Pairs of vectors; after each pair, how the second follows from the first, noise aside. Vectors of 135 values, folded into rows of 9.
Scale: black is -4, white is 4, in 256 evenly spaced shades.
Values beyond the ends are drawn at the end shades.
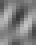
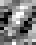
negated, scaled up.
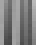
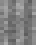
wrapped around, negated, shrunk.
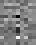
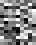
scaled up.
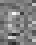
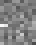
wrapped around, partly zeroed.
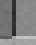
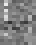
wrapped around, negated, partly zeroed.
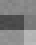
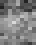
wrapped around.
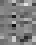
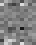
reversed, partly zeroed.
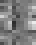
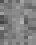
reversed, negated, shrunk.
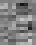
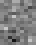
reversed, partly zeroed.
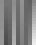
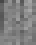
reversed, negated, shrunk.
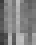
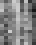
reversed.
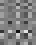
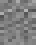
wrapped around, negated, shrunk.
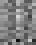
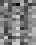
reversed.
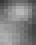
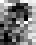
negated, scaled up.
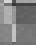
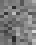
wrapped around, negated, partly zeroed.
